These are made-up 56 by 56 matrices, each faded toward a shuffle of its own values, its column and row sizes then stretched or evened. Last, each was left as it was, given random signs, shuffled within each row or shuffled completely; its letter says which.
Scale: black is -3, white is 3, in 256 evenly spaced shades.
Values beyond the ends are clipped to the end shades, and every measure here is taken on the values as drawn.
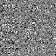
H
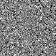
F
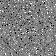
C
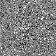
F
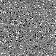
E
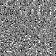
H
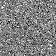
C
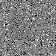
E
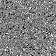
E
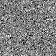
E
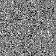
F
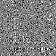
H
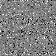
E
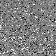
E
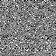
E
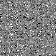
F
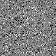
H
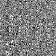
H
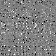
H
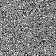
C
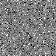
F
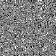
H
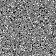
C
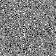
F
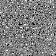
E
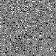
H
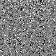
F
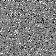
E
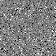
E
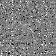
F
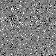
F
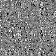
H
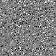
H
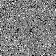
E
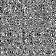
H
